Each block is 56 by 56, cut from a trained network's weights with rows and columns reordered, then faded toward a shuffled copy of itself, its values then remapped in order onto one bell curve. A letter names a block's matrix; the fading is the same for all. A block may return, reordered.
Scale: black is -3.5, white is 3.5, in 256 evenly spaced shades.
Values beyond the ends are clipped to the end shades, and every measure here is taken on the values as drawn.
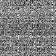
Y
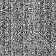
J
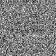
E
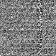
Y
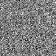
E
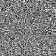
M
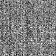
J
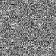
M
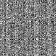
J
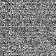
Y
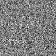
E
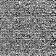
Y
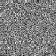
M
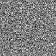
M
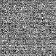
Y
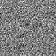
M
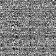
Y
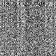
J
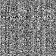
J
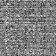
Y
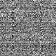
Y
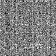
J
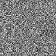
M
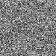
M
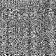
J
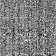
J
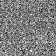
E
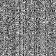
J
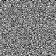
E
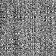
J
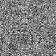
E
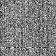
J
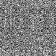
E
